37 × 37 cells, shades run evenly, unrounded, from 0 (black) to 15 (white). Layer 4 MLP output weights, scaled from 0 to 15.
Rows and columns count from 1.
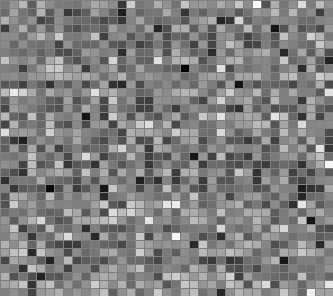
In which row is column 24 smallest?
7
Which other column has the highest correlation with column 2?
3
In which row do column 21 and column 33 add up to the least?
9
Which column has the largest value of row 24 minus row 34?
8
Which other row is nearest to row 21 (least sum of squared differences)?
34
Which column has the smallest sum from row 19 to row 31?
33
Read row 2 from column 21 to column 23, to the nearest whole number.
3 7 6
